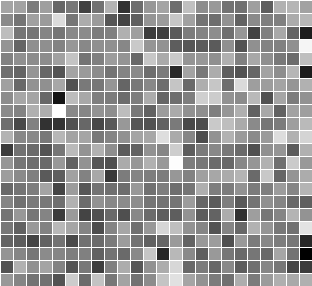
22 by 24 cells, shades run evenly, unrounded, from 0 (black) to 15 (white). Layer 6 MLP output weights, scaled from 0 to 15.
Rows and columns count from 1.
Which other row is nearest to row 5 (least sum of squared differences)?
18
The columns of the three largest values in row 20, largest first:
12, 14, 22
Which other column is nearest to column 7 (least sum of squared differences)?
3
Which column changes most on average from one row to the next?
5
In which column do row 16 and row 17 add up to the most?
6
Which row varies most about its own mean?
10
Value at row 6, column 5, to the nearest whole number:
5
